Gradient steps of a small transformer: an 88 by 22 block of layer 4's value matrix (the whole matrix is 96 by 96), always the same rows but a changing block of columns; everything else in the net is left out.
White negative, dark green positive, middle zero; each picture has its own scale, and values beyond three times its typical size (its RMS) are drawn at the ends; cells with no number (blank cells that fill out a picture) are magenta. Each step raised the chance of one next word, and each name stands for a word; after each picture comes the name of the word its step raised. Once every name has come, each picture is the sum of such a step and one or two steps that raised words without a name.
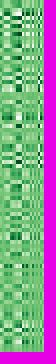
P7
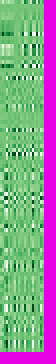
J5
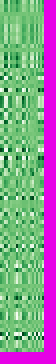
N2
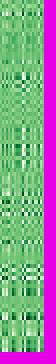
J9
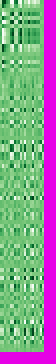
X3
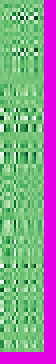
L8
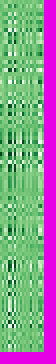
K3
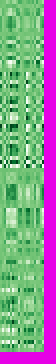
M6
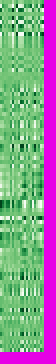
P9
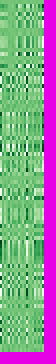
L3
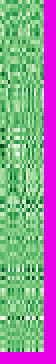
J9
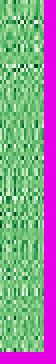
J9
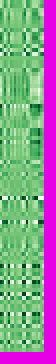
K3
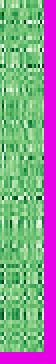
N2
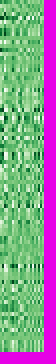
L8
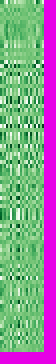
M6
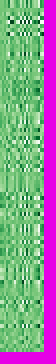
K3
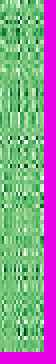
X3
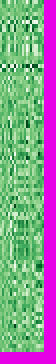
K3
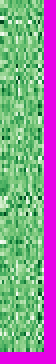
J9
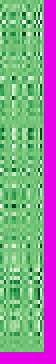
L3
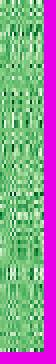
P9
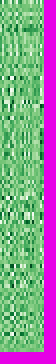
K3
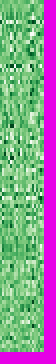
K3
